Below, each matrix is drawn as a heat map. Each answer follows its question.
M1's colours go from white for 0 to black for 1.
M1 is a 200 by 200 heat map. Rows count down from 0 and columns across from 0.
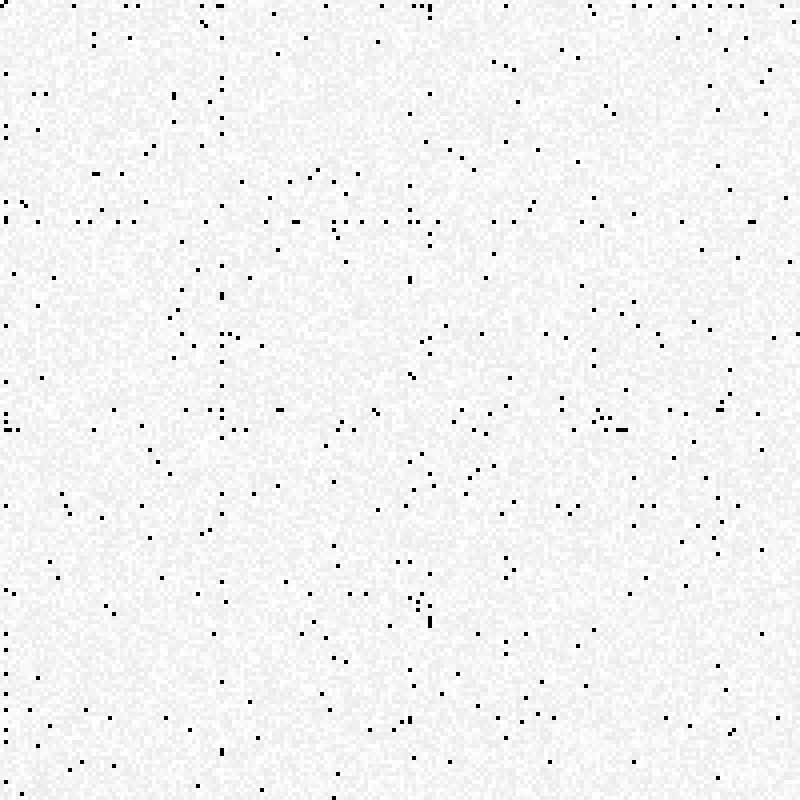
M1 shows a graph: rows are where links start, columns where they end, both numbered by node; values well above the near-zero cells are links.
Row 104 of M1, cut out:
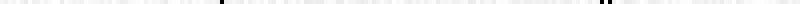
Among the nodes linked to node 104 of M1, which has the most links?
node 55
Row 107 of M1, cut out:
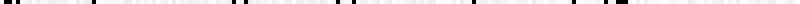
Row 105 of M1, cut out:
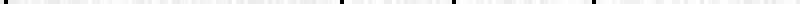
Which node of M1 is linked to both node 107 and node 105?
node 1
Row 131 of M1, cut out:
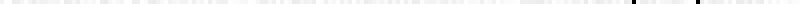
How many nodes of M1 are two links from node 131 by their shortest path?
5
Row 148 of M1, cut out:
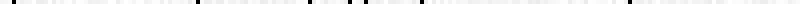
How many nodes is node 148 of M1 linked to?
7
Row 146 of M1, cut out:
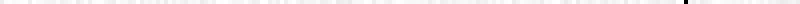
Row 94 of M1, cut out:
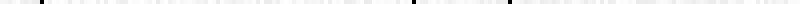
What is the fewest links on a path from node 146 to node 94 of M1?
3
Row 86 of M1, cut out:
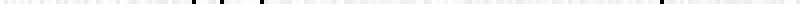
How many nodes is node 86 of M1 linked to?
4
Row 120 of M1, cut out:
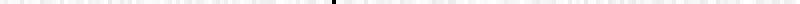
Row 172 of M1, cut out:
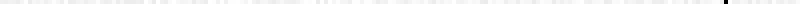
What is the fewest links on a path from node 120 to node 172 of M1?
7
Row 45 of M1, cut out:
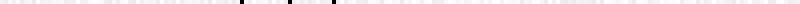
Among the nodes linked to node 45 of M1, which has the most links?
node 83
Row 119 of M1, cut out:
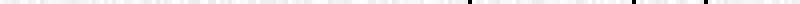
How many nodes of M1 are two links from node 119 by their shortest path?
5
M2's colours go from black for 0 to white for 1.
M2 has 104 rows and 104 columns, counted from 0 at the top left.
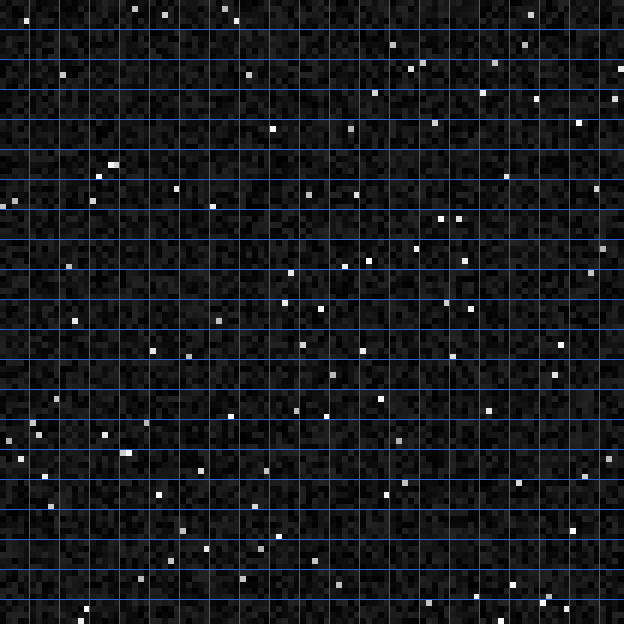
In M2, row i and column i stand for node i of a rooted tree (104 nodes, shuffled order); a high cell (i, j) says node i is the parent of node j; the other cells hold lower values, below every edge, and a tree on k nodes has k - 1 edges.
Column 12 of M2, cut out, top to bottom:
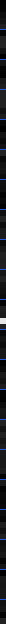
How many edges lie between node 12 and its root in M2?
3
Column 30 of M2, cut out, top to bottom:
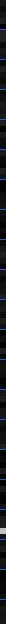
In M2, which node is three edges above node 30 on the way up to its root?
33
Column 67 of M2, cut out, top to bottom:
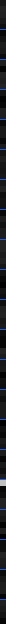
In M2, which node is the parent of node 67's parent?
15
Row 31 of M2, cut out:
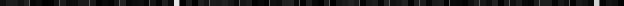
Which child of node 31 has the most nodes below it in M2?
99
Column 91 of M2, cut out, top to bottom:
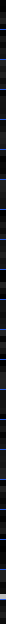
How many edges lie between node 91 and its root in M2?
4
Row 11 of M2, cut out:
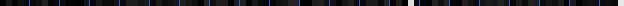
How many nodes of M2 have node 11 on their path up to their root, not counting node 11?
6
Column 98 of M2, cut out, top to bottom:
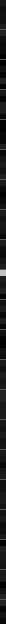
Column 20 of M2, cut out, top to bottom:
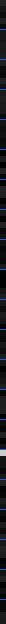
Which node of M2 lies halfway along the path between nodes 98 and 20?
21
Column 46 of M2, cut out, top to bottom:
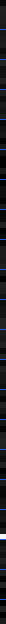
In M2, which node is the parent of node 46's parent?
16
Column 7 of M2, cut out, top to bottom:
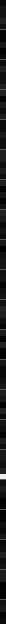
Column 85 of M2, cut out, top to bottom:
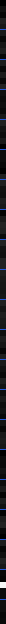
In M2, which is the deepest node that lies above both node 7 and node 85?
79
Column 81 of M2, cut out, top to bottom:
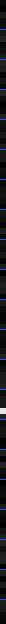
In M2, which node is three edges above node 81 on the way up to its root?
44
